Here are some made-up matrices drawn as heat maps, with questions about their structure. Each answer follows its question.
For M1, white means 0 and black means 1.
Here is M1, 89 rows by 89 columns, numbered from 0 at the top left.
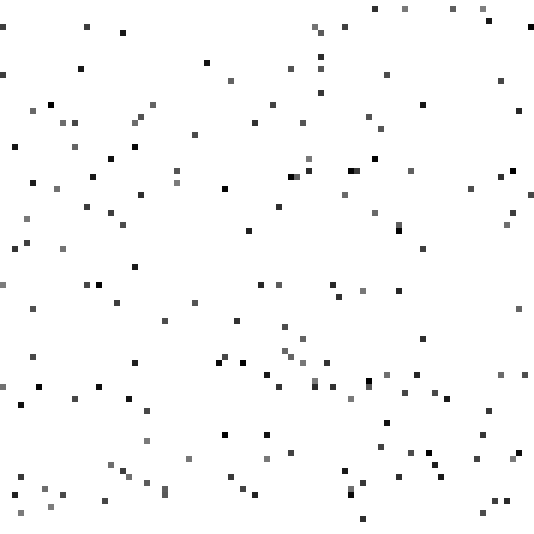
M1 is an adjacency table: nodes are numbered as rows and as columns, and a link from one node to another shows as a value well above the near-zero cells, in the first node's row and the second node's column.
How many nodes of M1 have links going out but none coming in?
9
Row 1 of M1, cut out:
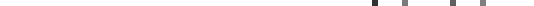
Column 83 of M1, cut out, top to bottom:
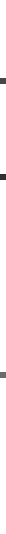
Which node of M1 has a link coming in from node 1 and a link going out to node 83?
node 62
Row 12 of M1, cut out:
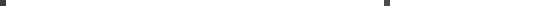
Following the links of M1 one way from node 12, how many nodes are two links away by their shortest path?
6
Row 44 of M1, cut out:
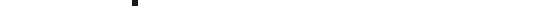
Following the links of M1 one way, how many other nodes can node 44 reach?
5
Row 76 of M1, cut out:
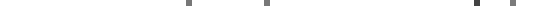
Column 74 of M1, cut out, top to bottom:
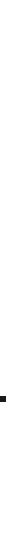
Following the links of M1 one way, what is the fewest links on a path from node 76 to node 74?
3
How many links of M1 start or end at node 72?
5
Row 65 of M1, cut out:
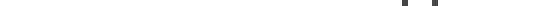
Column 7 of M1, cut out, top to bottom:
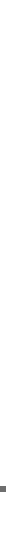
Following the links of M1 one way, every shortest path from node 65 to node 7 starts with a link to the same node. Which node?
node 67
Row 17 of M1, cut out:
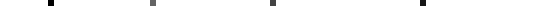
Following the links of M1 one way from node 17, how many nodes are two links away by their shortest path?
1
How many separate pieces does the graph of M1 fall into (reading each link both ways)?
2
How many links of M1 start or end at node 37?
6
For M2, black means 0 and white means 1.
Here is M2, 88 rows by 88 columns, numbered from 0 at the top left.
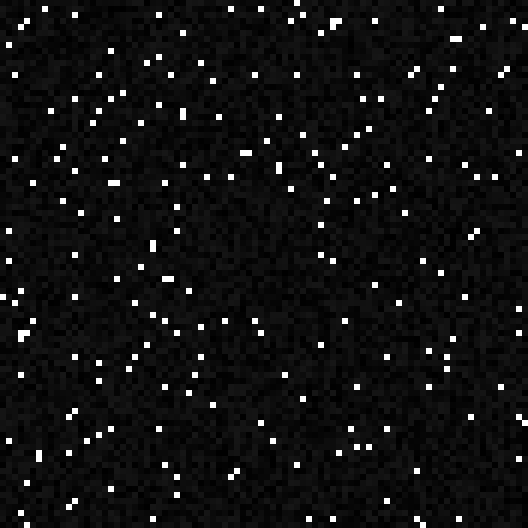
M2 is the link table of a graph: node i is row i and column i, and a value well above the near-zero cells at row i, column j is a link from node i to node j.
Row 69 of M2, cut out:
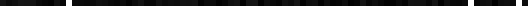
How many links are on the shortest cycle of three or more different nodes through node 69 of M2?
6
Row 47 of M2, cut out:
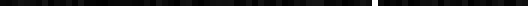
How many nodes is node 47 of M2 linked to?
1
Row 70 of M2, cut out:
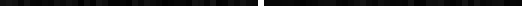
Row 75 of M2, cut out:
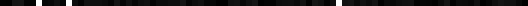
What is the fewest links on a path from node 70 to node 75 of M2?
5
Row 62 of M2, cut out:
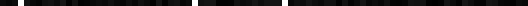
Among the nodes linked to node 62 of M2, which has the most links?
node 3
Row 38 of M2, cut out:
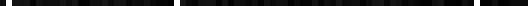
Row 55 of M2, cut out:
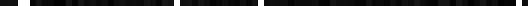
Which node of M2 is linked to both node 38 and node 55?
node 29
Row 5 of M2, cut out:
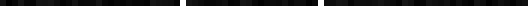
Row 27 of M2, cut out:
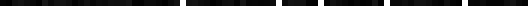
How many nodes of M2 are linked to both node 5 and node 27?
2
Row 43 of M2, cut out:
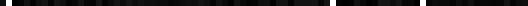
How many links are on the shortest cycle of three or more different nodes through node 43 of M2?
5
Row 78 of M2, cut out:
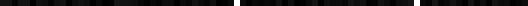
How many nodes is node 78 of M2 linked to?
2
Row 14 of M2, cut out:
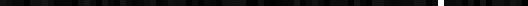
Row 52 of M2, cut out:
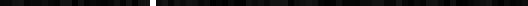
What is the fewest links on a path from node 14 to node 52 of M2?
7
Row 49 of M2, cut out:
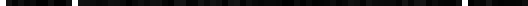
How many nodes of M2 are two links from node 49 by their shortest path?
8
